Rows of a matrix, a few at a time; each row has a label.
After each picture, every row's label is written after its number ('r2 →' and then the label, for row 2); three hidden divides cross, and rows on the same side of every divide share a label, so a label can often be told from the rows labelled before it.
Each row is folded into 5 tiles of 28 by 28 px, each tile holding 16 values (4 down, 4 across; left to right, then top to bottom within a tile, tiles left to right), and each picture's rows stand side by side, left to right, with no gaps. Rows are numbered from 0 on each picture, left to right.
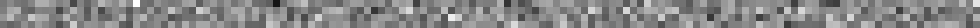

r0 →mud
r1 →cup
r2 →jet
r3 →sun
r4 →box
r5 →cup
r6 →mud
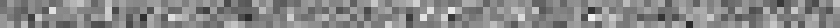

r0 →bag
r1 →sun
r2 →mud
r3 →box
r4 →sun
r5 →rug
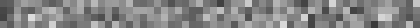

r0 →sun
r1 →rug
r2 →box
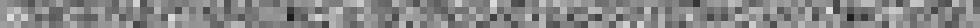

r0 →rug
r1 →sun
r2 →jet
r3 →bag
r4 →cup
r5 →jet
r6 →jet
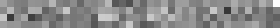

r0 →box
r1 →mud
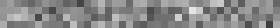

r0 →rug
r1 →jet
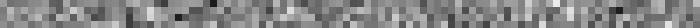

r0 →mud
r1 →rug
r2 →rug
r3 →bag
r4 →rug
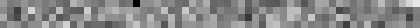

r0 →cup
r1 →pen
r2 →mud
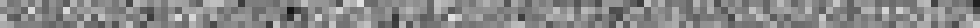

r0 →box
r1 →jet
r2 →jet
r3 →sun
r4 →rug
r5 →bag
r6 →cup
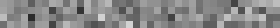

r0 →box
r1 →bag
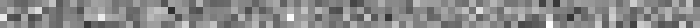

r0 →box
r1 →rug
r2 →rug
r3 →cup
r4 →jet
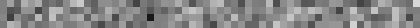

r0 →jet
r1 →jet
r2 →rug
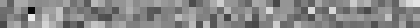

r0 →sun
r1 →jet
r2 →bag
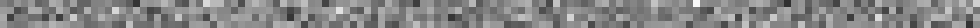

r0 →cup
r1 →jet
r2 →cup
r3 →box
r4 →mud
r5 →pen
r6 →bag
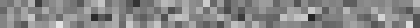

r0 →pen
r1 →sun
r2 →box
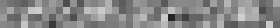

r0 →box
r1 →box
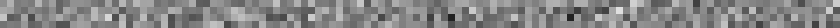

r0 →bag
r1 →box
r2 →sun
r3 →bag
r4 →jet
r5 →bag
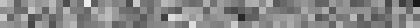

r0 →box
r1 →sun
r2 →pen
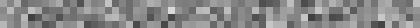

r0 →box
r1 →cup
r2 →box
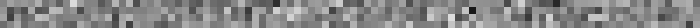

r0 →jet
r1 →pen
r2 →rug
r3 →pen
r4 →sun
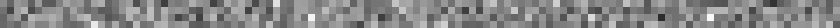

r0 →sun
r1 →rug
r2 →sun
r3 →bag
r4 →sun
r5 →rug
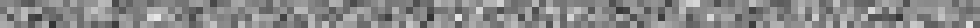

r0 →box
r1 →rug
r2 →pen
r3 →jet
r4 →mud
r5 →rug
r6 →box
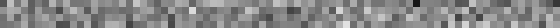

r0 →mud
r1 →bag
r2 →cup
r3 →pen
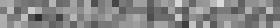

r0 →box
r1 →jet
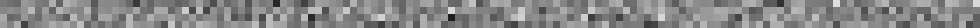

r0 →cup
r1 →pen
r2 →box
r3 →box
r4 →box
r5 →rug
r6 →bag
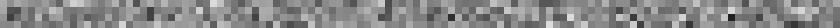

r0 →jet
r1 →jet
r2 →pen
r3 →cup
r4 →mud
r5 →box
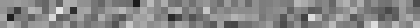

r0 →cup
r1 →box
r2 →sun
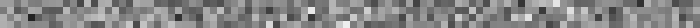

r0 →box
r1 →rug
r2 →cup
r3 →bag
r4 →rug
